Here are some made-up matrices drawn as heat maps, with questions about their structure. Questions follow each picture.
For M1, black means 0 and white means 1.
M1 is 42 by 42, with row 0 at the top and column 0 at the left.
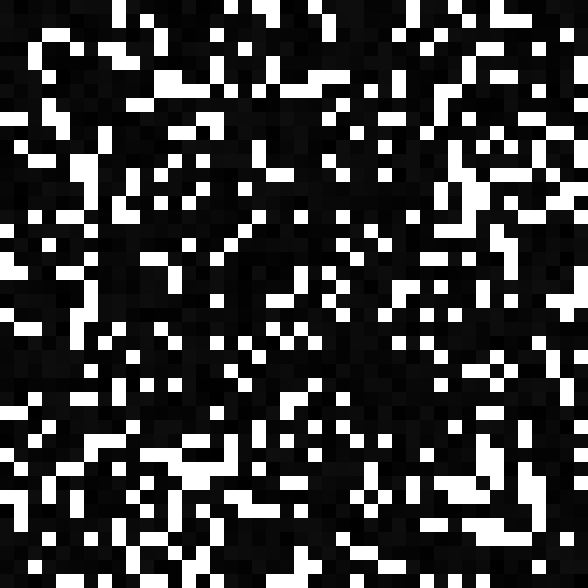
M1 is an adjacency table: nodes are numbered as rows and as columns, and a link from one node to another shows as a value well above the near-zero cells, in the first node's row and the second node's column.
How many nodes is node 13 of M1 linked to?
9
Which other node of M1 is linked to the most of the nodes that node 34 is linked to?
node 6
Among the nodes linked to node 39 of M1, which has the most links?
node 12
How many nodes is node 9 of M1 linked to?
10
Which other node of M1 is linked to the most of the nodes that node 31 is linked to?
node 33
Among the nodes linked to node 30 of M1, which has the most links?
node 41
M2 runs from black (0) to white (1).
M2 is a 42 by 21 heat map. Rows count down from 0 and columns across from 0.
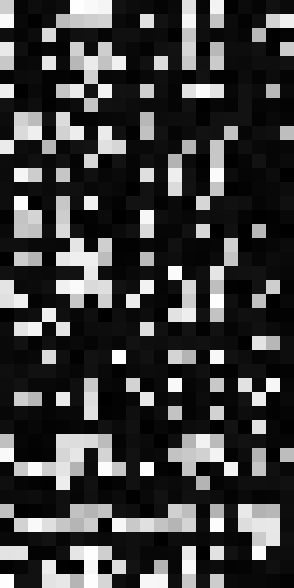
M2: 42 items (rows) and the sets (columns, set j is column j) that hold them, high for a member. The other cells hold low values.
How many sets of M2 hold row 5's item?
1
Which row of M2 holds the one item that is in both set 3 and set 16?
33
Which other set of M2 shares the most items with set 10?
4
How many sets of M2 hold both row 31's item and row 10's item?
4
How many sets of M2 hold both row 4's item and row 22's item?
3
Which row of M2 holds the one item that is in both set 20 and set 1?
9
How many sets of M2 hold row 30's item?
1
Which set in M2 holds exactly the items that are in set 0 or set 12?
15
